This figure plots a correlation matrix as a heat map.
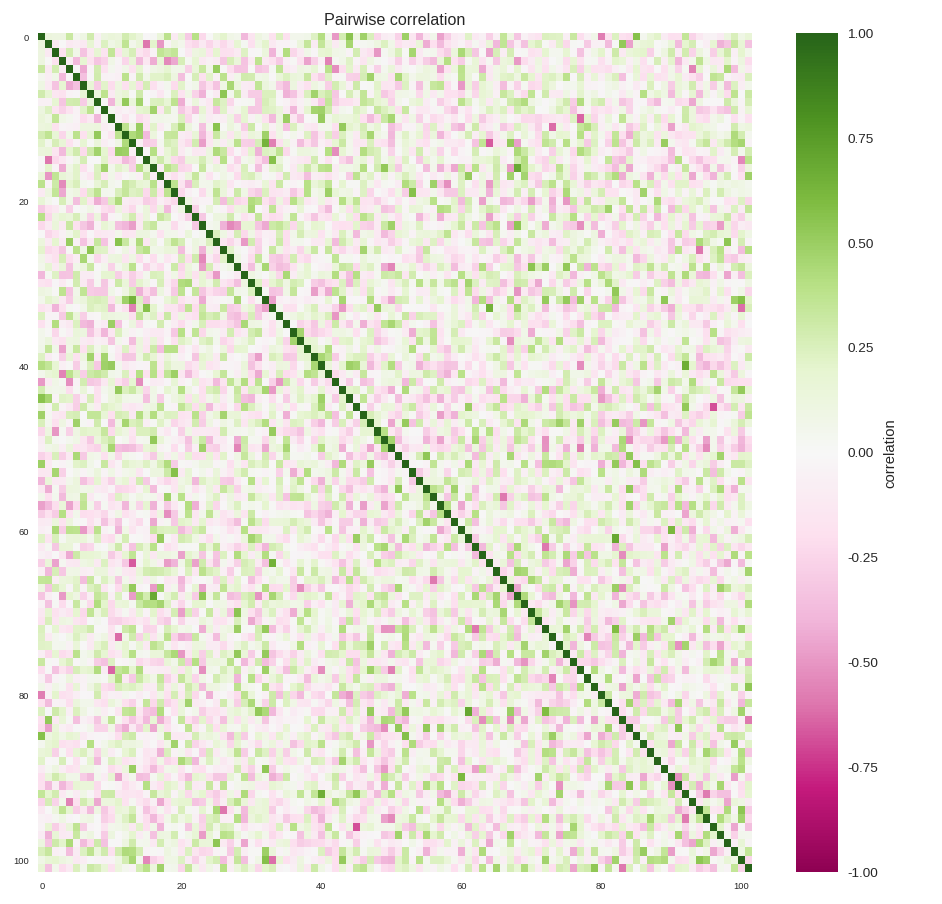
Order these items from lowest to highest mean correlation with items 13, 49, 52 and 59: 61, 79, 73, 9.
79, 9, 61, 73
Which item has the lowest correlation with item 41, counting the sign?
3
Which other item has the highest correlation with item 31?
82
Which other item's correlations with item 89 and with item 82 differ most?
61
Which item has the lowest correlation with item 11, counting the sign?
73
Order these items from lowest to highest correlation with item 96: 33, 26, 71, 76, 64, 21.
21, 33, 64, 71, 26, 76
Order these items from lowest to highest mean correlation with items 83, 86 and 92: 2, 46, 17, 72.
17, 72, 46, 2
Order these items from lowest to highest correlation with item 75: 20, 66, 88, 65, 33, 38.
20, 33, 88, 66, 38, 65
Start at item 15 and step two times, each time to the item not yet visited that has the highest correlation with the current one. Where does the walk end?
64
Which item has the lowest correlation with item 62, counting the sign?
72
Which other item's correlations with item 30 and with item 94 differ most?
81
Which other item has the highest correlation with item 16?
68
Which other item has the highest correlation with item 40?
92
